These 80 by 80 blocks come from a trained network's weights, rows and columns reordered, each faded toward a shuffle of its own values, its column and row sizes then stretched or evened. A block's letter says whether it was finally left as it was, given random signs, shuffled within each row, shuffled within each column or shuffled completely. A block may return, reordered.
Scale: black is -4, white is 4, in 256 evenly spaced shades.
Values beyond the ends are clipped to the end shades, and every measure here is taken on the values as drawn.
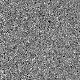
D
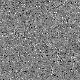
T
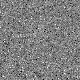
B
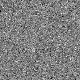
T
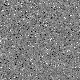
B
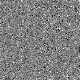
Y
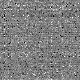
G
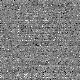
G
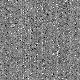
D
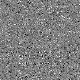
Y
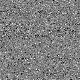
T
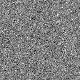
D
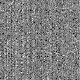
G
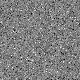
B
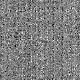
G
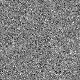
T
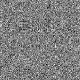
G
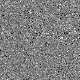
Y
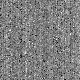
D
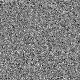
T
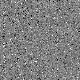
D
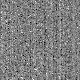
D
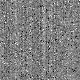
D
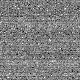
T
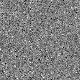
D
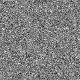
T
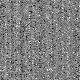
D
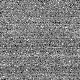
T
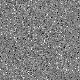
D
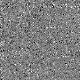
Y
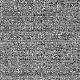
G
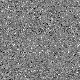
T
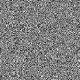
G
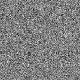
G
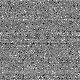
T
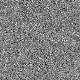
T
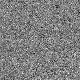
B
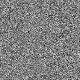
Y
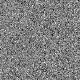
D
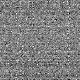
G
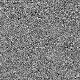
Y
